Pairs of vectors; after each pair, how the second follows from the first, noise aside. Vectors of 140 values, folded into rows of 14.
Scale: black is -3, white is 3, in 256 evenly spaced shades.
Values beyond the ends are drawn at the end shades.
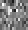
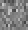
shrunk.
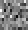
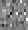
reversed, partly zeroed.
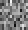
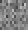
wrapped around, shrunk.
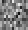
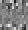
reversed, partly zeroed.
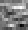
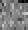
wrapped around, negated, partly zeroed.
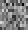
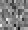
wrapped around, negated, partly zeroed.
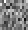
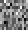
copied.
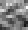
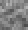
shrunk.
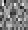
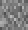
wrapped around, negated, shrunk.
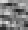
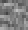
negated, shrunk.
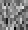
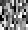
wrapped around, scaled up.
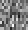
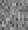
negated, shrunk.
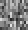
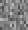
shrunk.
